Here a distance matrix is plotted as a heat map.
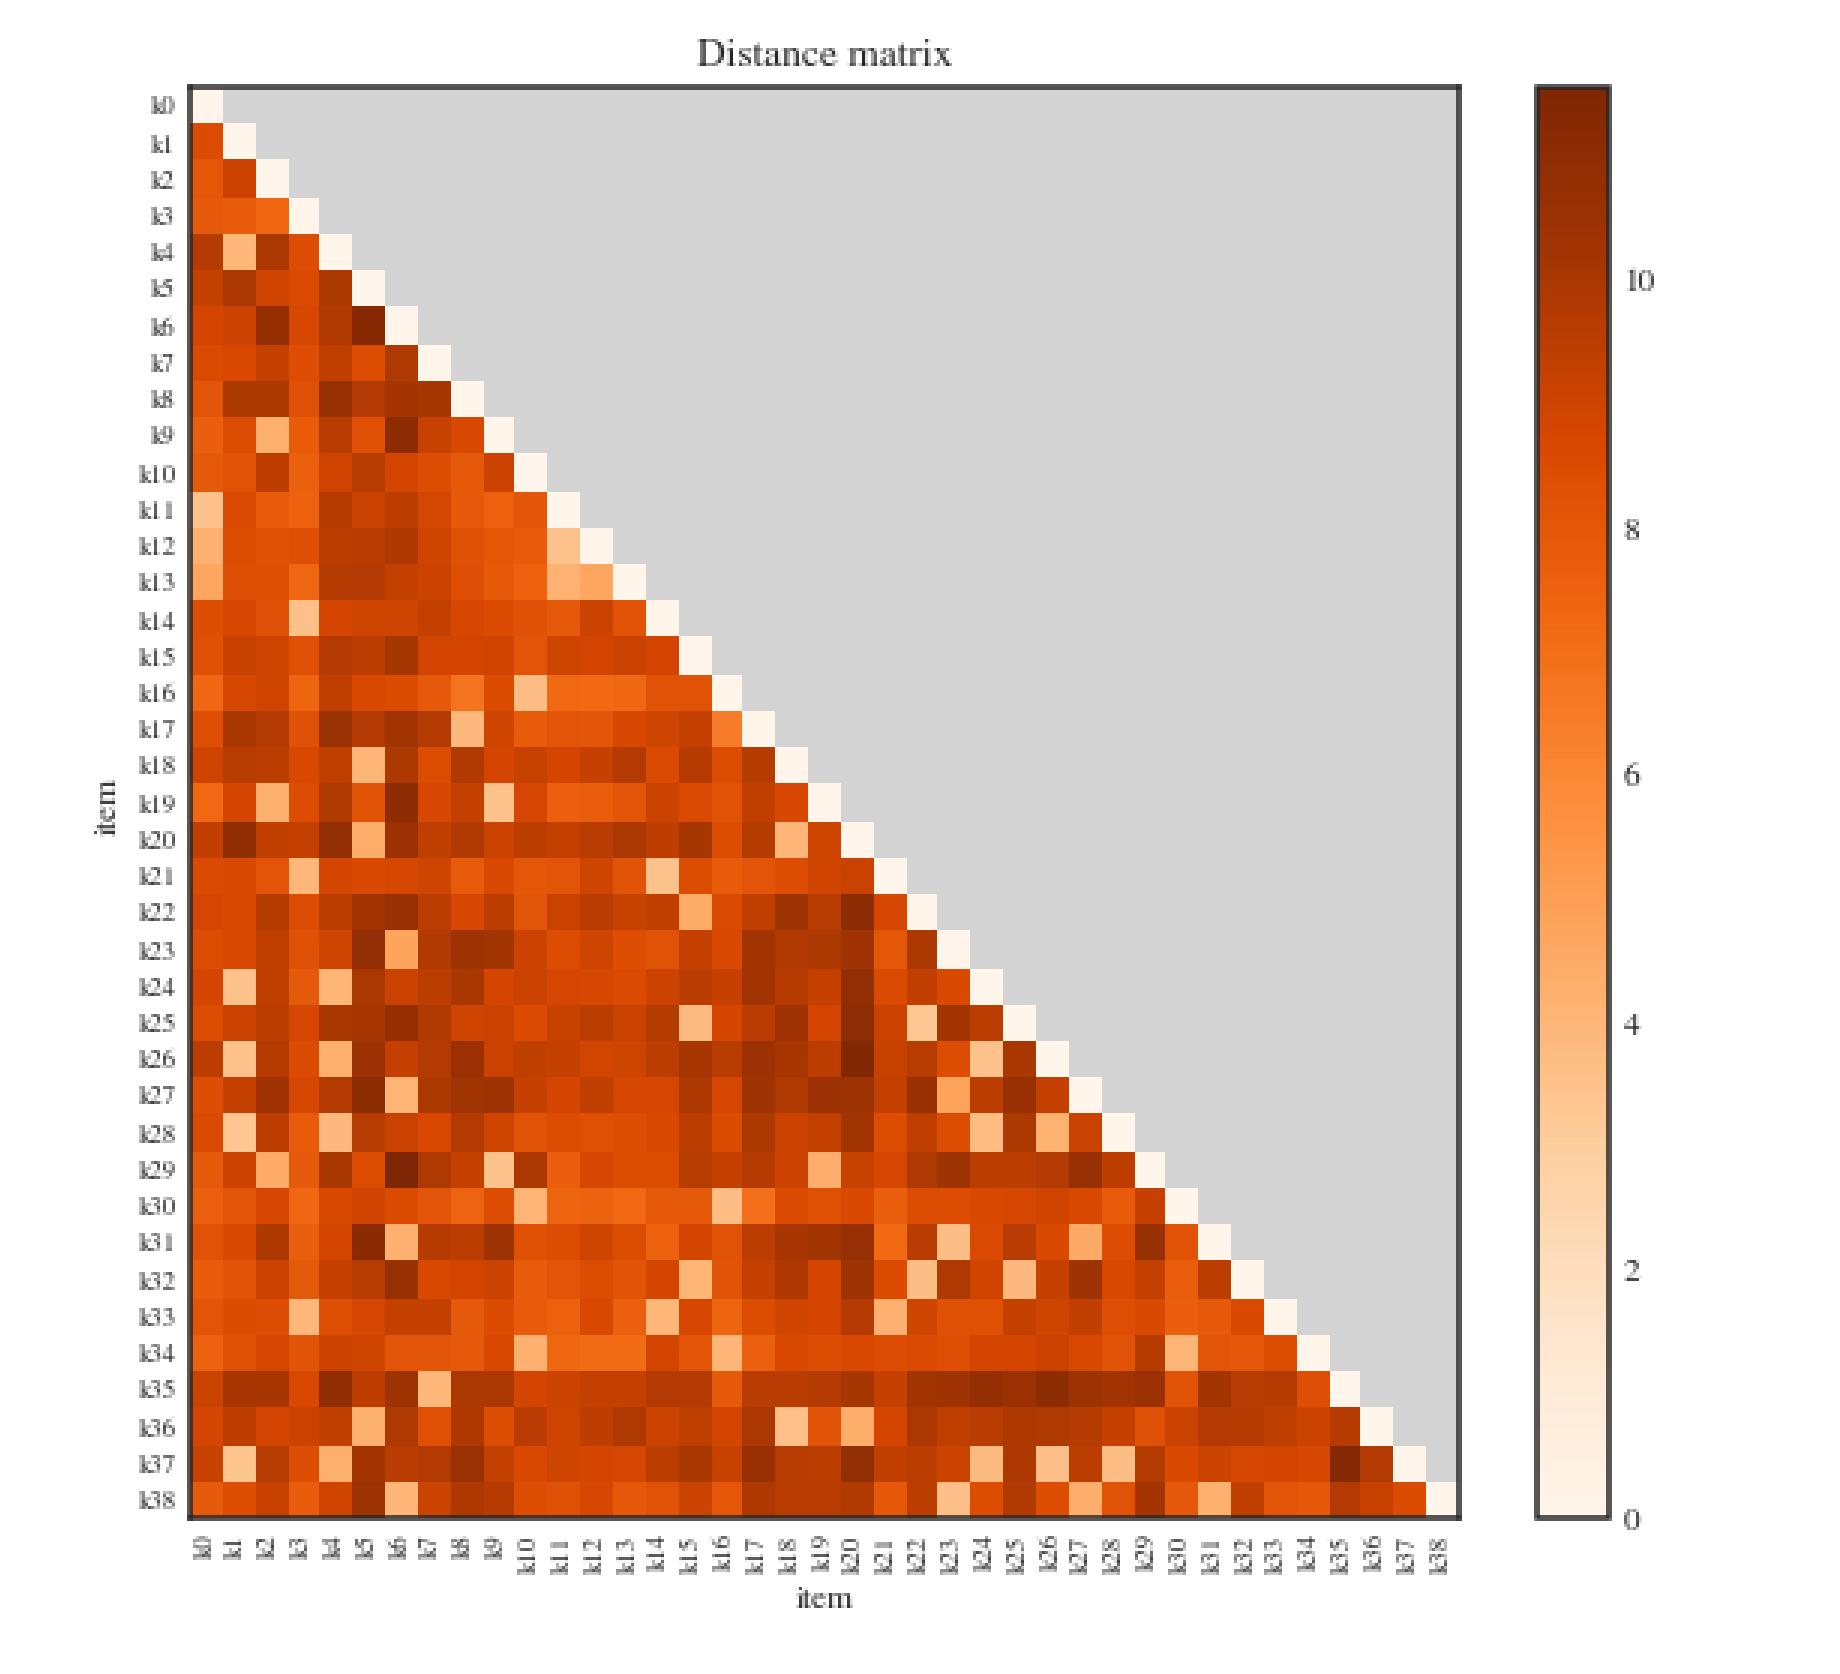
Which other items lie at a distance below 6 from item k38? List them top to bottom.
k6, k23, k27, k31
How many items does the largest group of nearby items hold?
6
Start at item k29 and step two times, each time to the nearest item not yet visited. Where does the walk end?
k19
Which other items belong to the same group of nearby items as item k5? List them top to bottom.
k18, k20, k36
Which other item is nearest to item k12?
k11
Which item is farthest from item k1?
k20
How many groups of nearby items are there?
10
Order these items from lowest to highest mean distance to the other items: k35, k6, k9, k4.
k9, k4, k6, k35
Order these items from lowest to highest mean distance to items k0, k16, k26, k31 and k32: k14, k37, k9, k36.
k37, k14, k9, k36
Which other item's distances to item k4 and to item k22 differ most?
k25
